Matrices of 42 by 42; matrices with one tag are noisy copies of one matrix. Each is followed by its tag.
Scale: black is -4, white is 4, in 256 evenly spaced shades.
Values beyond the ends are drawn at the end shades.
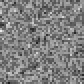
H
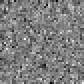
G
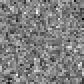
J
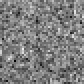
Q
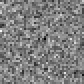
H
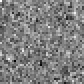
Q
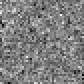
H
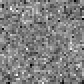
J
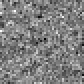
H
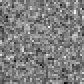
Q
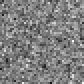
G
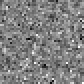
G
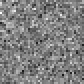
H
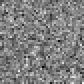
G
